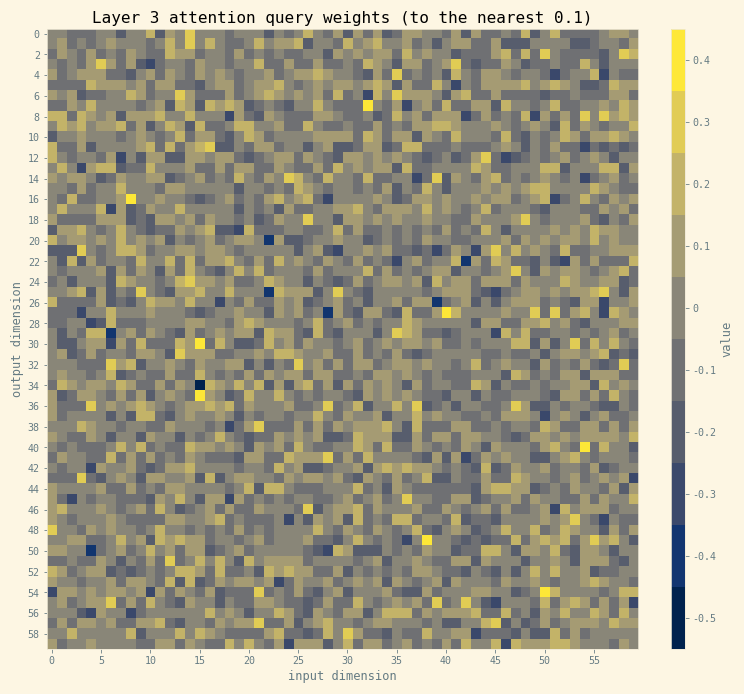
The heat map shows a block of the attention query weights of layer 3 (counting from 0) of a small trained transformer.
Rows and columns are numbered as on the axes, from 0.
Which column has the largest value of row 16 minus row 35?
8
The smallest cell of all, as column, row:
15, 34
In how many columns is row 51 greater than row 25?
16
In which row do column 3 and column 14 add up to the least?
27
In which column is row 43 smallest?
59
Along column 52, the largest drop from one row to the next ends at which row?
22
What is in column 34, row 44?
-0.2
